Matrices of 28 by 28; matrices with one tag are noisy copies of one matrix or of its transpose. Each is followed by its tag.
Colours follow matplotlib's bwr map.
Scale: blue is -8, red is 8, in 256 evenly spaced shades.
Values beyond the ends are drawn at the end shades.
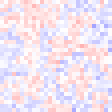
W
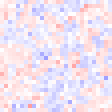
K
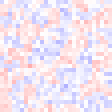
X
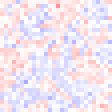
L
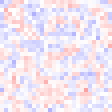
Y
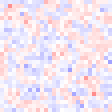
Y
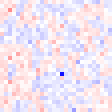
K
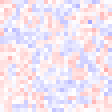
K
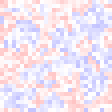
L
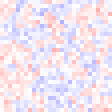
K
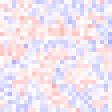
W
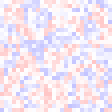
Y
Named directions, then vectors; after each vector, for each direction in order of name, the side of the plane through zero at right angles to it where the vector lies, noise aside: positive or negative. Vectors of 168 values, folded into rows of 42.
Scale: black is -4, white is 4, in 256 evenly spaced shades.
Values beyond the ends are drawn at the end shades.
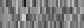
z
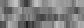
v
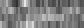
negative, negative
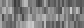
negative, negative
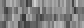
positive, negative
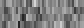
positive, negative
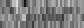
positive, positive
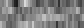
negative, negative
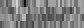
positive, positive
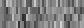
positive, negative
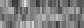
negative, negative
